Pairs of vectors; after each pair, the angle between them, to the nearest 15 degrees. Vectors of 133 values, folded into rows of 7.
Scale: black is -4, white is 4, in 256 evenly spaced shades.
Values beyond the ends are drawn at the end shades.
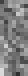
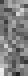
15 degrees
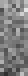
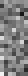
105 degrees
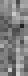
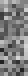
75 degrees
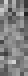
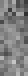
30 degrees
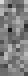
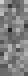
15 degrees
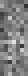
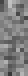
120 degrees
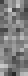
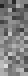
60 degrees
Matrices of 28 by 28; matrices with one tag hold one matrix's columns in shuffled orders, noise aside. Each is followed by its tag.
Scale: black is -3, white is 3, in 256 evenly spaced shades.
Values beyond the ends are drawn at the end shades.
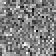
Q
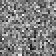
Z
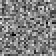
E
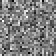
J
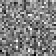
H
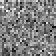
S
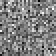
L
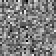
J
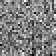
H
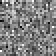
S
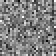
J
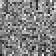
H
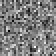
Q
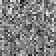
L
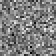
E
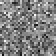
H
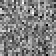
L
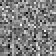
Z
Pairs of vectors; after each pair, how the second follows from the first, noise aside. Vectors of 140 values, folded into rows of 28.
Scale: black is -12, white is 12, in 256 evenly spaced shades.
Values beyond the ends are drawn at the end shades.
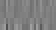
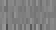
sign-scrambled.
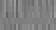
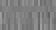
reversed.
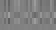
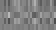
scaled up.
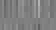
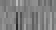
reversed, negated, scaled up.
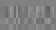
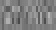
reversed, negated, scaled up.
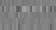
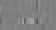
reversed, partly zeroed.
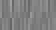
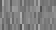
wrapped around, negated, scaled up.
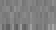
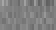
reversed.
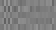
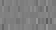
reversed, partly zeroed.
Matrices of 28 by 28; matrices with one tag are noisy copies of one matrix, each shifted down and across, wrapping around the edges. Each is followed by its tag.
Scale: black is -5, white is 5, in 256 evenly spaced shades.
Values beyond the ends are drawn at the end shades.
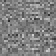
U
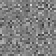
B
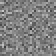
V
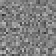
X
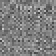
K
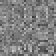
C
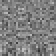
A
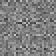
B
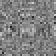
A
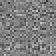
V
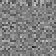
V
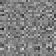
V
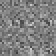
X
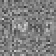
A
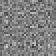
V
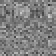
A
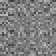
V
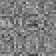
C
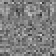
A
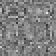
C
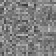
C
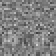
A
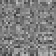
A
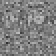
A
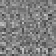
X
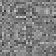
C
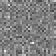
K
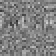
A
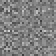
V
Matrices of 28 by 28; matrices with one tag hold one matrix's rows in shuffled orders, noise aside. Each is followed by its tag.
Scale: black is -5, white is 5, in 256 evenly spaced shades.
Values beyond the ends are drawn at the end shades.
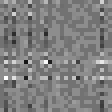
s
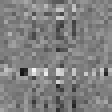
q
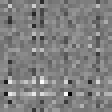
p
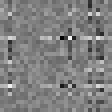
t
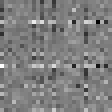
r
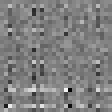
p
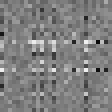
r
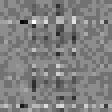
q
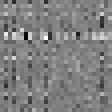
s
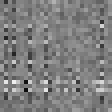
s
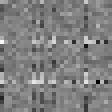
r
